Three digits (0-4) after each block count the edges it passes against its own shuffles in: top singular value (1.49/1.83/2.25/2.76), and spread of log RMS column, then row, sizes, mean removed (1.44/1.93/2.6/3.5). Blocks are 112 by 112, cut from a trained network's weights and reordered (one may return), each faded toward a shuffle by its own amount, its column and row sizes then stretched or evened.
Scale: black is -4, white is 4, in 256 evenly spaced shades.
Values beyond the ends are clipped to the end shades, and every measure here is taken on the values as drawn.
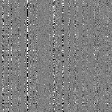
3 4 1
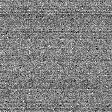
2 1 0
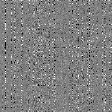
1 4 2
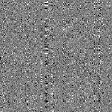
3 3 2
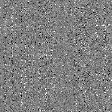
1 3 1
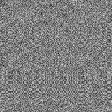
4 0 1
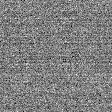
1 0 0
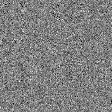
1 1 1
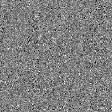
1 2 1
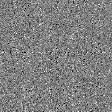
0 2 1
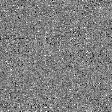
0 1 2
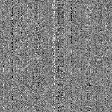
2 3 1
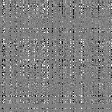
3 4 4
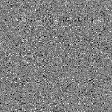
2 1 2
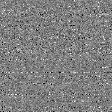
0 1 3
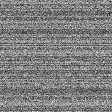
4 1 0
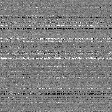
4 1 4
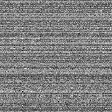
4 1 2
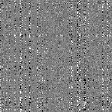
3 4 2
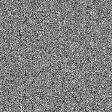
0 2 1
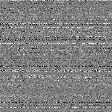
3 1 4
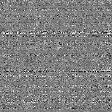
1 2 4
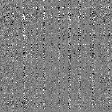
0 4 3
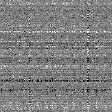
4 3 3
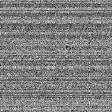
4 2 0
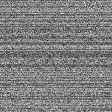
4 1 0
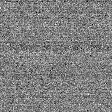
1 0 1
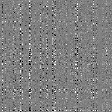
3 4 2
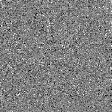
1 1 2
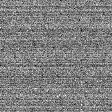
3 1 0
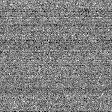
2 0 2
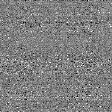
0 2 3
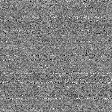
0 0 3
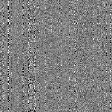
3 4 0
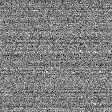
2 1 1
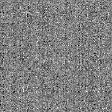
1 2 2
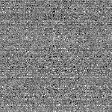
2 2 2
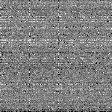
3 1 3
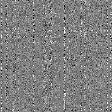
0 4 1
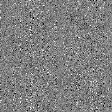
0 3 0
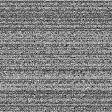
4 0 1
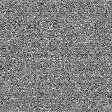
0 0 1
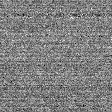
2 0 2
